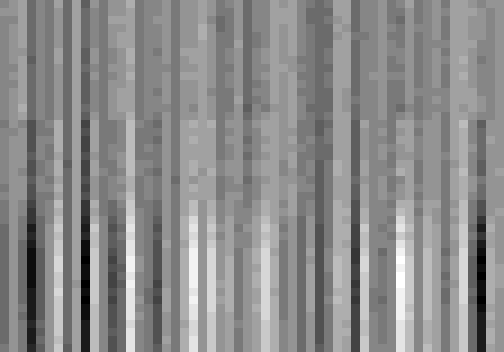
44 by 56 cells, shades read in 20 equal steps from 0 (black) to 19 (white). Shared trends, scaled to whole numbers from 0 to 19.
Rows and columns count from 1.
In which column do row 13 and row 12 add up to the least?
10
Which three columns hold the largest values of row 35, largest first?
45, 22, 15
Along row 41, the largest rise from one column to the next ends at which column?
11
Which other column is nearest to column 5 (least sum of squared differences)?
34
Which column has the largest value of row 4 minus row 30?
54
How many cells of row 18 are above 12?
4
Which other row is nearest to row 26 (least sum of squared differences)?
27
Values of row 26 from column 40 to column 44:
6 12 10 10 9
